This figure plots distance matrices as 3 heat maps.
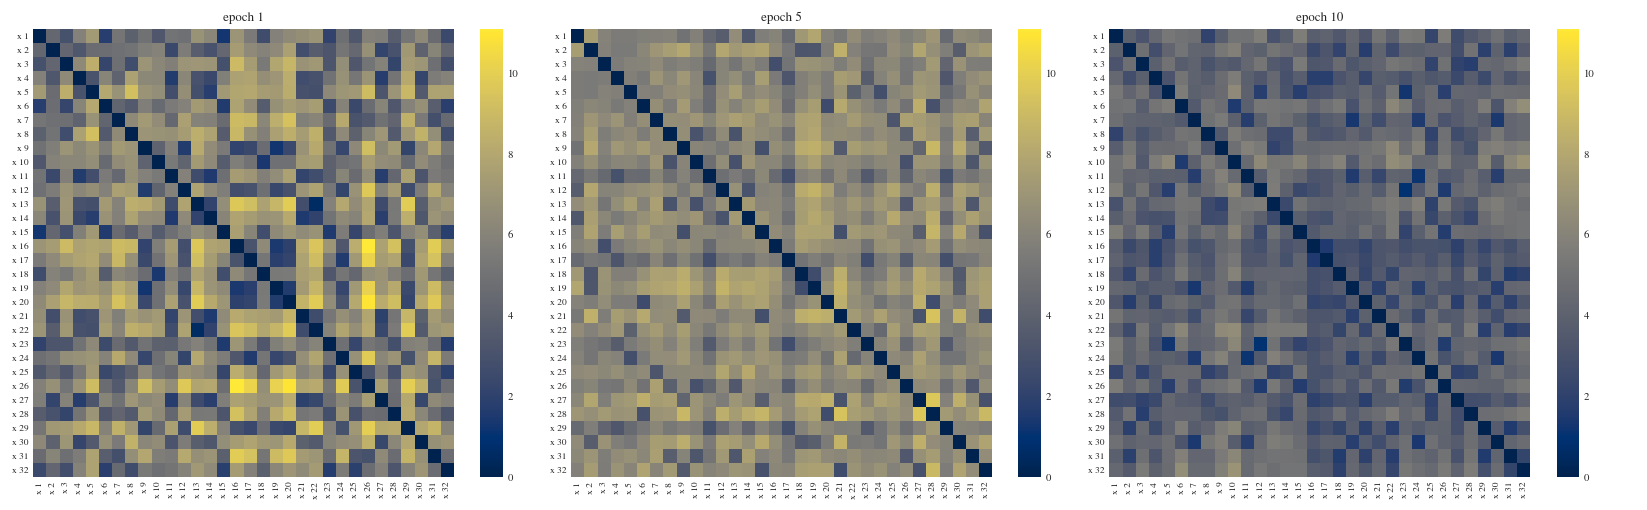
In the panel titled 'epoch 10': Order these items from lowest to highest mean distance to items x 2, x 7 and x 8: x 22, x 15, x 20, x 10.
x 20, x 22, x 15, x 10
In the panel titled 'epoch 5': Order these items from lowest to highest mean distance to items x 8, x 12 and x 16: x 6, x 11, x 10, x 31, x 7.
x 11, x 10, x 31, x 6, x 7
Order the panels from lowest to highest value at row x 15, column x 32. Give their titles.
epoch 1, epoch 5, epoch 10
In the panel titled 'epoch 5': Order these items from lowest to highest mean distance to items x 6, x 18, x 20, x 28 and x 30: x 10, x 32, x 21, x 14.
x 10, x 14, x 32, x 21
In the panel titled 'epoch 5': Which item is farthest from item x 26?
x 7
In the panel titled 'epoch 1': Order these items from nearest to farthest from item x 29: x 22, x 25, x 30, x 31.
x 25, x 30, x 31, x 22
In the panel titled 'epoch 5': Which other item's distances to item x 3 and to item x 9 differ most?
x 16
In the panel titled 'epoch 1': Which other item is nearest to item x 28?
x 3
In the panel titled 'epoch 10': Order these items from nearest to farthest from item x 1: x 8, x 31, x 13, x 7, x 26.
x 8, x 13, x 31, x 7, x 26
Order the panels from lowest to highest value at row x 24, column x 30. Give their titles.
epoch 10, epoch 5, epoch 1
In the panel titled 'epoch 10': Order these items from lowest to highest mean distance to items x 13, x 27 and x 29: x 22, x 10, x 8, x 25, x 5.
x 25, x 8, x 22, x 5, x 10
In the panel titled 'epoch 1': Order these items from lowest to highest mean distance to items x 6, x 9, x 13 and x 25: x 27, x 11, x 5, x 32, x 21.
x 32, x 11, x 27, x 21, x 5
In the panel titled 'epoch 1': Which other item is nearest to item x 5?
x 14
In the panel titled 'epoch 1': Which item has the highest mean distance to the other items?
x 26
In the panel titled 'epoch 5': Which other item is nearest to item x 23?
x 17
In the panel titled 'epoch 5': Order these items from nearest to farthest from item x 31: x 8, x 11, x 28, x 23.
x 8, x 11, x 23, x 28
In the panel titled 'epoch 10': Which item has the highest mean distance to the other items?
x 10
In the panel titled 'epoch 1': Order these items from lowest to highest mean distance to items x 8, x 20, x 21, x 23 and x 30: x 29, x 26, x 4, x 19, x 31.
x 4, x 19, x 29, x 31, x 26
